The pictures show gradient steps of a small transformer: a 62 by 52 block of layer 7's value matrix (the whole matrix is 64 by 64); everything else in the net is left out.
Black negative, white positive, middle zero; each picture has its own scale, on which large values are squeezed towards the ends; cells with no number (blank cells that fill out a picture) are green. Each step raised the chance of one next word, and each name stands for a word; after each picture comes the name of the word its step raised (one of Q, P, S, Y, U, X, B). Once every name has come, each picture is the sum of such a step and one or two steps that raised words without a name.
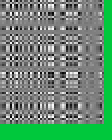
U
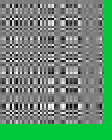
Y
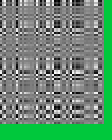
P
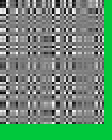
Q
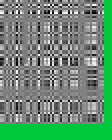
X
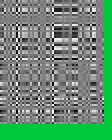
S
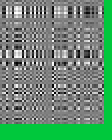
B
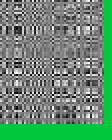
P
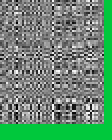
Y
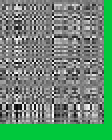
Y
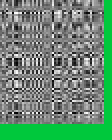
X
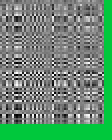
P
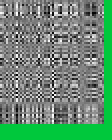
B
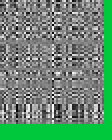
U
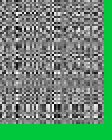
U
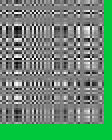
S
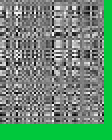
B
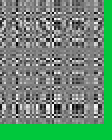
Y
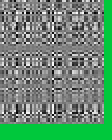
X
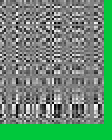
Y
